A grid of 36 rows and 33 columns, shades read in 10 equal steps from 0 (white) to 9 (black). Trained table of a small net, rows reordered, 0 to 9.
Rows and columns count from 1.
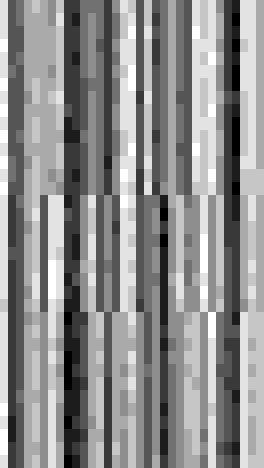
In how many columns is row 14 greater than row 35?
11
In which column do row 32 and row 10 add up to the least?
1
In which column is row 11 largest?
30
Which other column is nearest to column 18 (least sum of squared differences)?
20
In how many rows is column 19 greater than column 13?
12
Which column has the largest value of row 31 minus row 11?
19
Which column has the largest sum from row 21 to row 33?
9
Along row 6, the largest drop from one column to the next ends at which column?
31
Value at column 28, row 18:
2
